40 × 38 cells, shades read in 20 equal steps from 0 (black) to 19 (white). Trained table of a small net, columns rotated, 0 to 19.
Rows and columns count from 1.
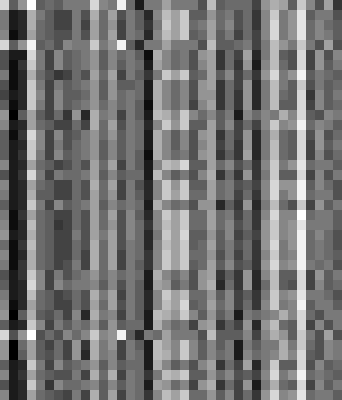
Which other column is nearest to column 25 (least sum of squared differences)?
6
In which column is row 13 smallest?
2
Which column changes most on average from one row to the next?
21
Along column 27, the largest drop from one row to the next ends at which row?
35
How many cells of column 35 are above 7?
19
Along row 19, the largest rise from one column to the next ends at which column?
4
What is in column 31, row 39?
13
